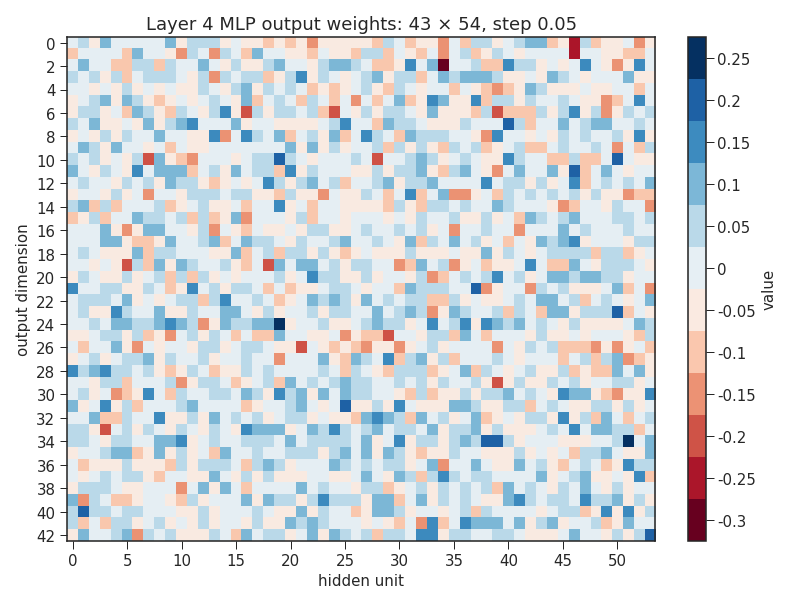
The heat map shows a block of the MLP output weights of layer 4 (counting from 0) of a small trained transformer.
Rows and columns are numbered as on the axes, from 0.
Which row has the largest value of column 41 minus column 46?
0
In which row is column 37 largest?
21
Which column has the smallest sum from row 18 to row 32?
51
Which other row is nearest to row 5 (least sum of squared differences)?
37
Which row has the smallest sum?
26
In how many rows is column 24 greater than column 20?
17
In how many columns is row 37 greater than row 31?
19
